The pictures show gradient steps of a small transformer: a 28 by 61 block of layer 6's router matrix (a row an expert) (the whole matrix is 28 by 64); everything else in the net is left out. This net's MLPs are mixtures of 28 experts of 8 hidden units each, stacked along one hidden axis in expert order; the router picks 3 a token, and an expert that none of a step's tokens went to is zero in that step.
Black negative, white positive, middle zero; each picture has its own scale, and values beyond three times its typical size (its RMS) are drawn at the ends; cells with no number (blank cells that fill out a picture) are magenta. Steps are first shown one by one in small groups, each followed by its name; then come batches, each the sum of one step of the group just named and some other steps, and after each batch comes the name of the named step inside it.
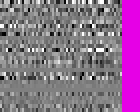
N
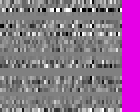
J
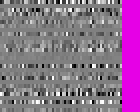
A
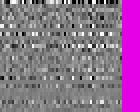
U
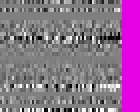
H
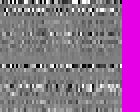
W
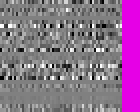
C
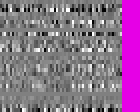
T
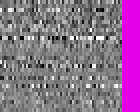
A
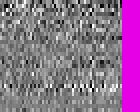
W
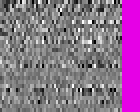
N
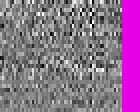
J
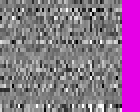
C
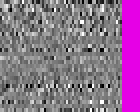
U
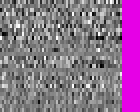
N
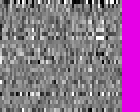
T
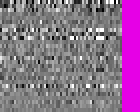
A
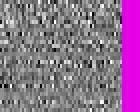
C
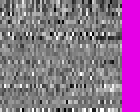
H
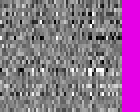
H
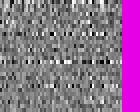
N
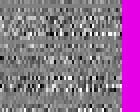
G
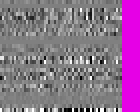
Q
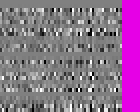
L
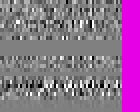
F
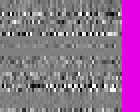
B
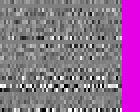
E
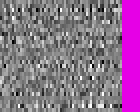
B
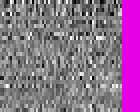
B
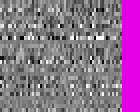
G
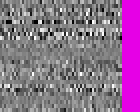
B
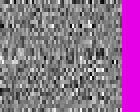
E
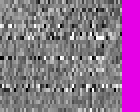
G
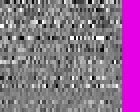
E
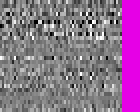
B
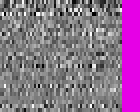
B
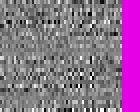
Q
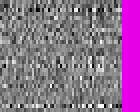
F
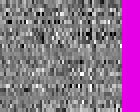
L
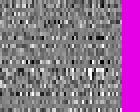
E
